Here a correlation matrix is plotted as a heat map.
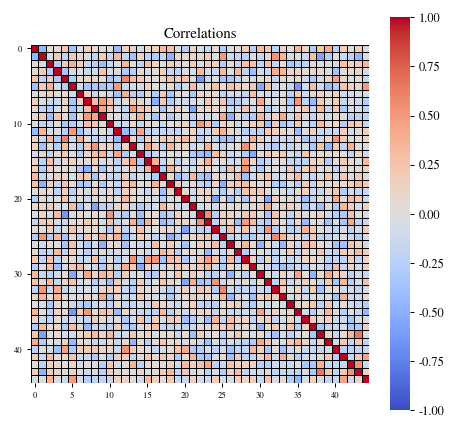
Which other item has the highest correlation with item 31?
24
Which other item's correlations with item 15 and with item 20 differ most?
28
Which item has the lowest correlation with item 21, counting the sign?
8
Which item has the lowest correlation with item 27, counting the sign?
23
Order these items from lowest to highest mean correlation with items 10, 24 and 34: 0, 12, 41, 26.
12, 41, 0, 26
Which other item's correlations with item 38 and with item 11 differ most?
1
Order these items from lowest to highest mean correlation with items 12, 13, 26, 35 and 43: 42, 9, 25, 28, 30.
25, 9, 30, 28, 42
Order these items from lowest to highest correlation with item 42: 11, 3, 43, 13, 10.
11, 3, 10, 13, 43
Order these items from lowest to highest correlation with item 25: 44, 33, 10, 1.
44, 10, 33, 1
